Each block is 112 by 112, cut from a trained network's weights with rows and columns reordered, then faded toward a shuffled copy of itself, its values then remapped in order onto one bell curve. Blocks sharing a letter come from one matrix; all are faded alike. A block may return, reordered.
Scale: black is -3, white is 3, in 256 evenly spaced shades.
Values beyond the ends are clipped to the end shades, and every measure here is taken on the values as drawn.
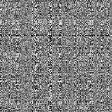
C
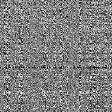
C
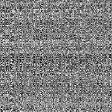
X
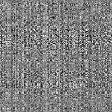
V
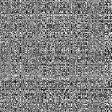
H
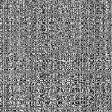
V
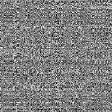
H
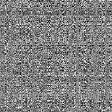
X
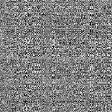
H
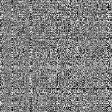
H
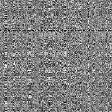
C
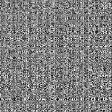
V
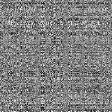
X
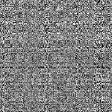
H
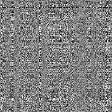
C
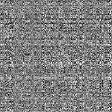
X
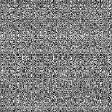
X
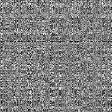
C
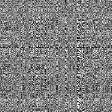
C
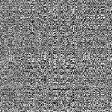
H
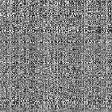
V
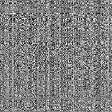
V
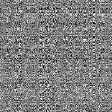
X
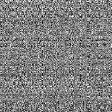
H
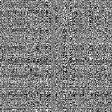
X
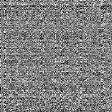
H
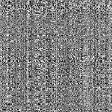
V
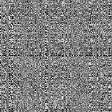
C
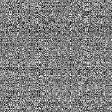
H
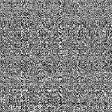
H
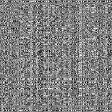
V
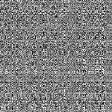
H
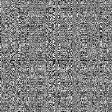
C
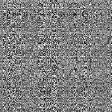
X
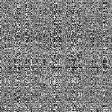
C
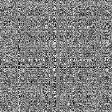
C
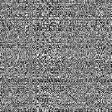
X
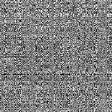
C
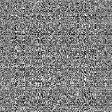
H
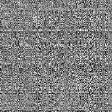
X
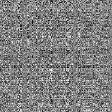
X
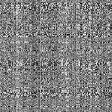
V
